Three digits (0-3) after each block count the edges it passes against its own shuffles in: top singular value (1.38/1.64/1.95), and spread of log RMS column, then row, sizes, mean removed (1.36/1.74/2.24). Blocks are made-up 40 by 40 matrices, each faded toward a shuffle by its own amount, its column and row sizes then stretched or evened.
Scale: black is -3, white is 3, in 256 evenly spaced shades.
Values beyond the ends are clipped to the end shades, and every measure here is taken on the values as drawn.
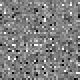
0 2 1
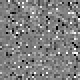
0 2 2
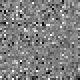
0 2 2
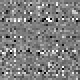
1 2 3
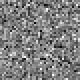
0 0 0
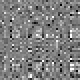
3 3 1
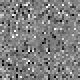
2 2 1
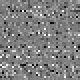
0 0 3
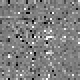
0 2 2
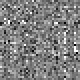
2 2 1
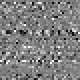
2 0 3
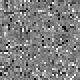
1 1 0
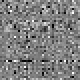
1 2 3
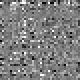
1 2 3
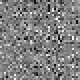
2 3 0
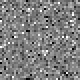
0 1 0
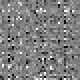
2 3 0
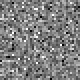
0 0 1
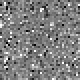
0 1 0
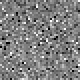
0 0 0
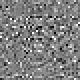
2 0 2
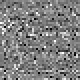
2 0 1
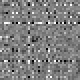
3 2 3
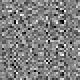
3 2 0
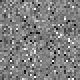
0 2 0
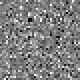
1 1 0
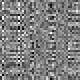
3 3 0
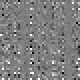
0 3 2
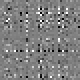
3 3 3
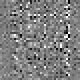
3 3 1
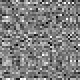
3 0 2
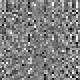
3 3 0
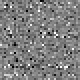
0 1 2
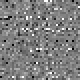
1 0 3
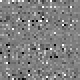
0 2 3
